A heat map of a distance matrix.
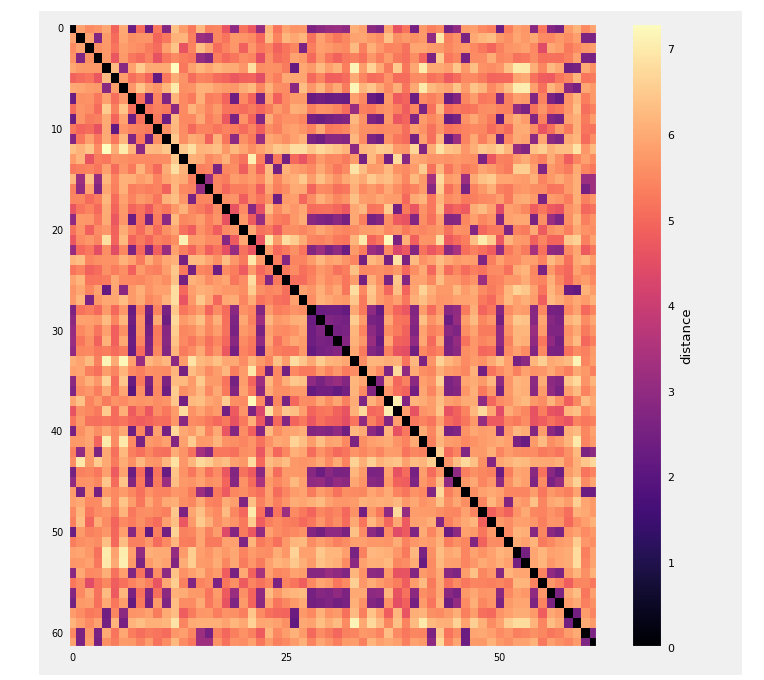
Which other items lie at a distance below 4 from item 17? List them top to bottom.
14, 24, 55
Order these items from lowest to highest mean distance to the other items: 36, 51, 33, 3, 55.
36, 3, 55, 51, 33
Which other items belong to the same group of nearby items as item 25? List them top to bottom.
13, 23, 34, 37, 39, 48
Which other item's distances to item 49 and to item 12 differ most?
43
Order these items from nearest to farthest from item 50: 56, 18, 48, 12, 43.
56, 18, 48, 43, 12
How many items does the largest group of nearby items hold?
20
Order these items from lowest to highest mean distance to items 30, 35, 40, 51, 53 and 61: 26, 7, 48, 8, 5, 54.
7, 54, 8, 5, 48, 26
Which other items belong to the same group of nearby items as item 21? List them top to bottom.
18, 38
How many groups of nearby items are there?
11
